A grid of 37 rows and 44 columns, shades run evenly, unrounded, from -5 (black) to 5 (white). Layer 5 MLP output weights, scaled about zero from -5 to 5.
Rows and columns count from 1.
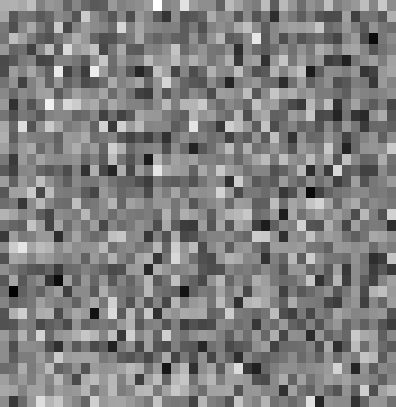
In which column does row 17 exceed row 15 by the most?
27
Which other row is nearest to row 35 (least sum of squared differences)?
23
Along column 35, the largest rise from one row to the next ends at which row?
19
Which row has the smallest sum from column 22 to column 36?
32
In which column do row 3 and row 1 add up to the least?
8
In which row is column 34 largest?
21
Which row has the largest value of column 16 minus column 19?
34
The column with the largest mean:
20
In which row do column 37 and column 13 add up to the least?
16
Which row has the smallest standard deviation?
30
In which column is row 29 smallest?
11
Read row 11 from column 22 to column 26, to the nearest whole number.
2 1 1 0 -1
